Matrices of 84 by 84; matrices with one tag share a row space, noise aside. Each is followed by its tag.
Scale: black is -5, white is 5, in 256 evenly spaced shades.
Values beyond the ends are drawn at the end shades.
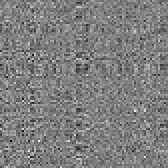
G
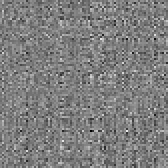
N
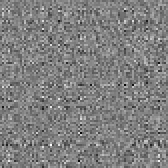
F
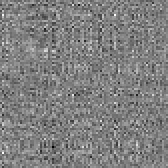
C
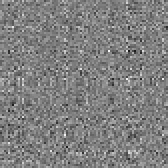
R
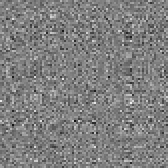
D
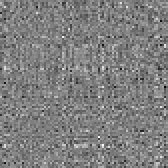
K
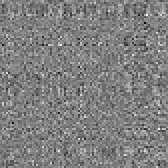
F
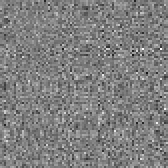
K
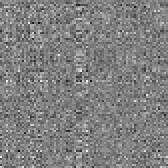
G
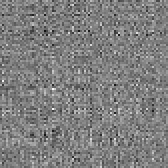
C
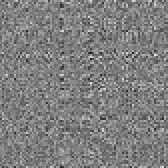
N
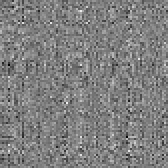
R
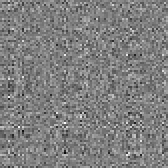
R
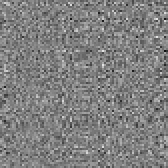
K
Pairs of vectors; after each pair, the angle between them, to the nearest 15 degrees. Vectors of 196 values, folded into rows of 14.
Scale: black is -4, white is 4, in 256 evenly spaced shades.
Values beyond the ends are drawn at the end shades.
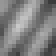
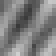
165 degrees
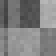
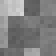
105 degrees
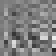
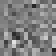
30 degrees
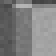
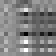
120 degrees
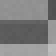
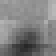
105 degrees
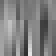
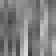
150 degrees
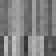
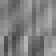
150 degrees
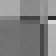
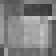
135 degrees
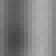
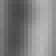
15 degrees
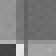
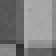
135 degrees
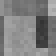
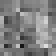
135 degrees
